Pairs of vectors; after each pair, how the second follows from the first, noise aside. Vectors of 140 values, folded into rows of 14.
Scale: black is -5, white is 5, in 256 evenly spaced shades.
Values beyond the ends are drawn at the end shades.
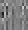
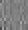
wrapped around, shrunk.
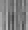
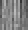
reversed, negated.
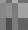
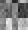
negated, scaled up.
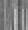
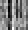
wrapped around, negated, scaled up.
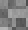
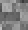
reversed, negated.
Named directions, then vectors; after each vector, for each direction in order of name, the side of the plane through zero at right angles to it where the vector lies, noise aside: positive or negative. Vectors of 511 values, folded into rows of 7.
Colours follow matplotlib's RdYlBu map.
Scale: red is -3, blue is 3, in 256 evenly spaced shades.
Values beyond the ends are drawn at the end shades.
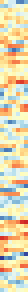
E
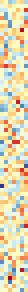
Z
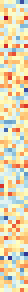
positive, negative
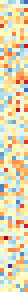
positive, positive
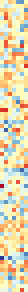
positive, negative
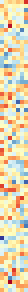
negative, negative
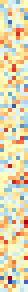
positive, positive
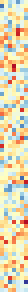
positive, positive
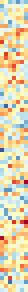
positive, positive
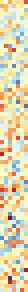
negative, negative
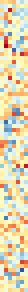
positive, negative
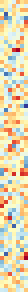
negative, positive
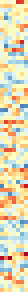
negative, positive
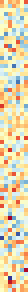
negative, negative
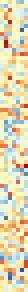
positive, negative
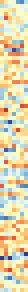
positive, negative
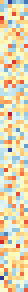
positive, positive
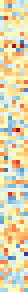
positive, negative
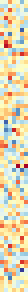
positive, negative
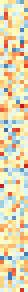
positive, negative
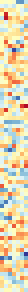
positive, negative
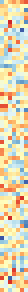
negative, negative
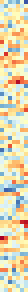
positive, positive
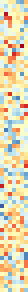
positive, negative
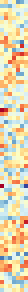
positive, negative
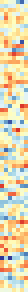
positive, negative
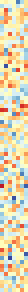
positive, negative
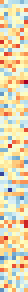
positive, positive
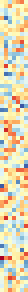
negative, positive
